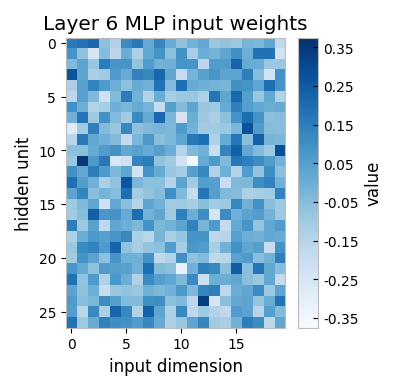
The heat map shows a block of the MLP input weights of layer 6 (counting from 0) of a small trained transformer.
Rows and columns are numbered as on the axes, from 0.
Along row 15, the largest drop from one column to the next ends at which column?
3
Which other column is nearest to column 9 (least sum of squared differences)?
14
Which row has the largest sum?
4
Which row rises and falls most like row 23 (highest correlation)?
17
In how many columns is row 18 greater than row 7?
8
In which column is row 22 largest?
0
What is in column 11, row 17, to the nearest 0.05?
0.15
